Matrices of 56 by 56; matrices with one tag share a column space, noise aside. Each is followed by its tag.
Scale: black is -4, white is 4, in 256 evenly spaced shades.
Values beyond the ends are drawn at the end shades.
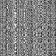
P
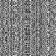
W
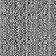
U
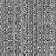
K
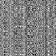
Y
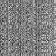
K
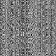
P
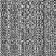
U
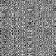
Y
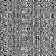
W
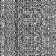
W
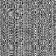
U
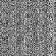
W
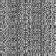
K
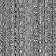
K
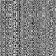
Y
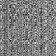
U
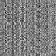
K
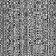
U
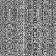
P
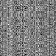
Y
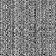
P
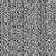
K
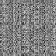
K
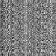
K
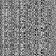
P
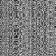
Y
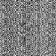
W
